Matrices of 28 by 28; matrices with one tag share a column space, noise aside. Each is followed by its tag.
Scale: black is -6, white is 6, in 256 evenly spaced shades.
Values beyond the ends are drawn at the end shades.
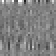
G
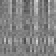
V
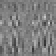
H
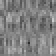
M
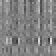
V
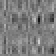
M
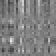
V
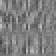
M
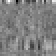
G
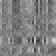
V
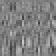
H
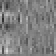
M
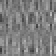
M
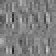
M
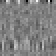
G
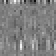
G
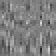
H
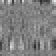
G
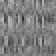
M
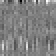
G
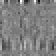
G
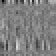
G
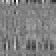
G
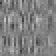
M
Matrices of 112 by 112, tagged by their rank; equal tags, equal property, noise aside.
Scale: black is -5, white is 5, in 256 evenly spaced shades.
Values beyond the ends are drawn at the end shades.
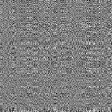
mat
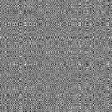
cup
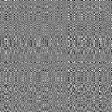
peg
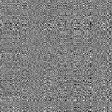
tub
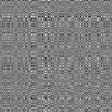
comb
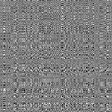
cup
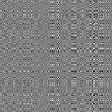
comb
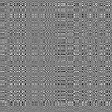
comb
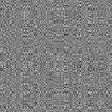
mat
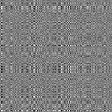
comb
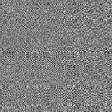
mat
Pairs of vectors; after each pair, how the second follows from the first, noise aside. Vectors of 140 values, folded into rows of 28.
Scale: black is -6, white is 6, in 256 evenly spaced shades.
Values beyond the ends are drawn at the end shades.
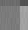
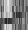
wrapped around, scaled up.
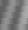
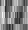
wrapped around, scaled up.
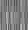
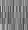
wrapped around.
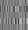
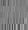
wrapped around, partly zeroed.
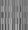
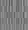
reversed, negated, shrunk.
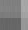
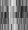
wrapped around, scaled up.
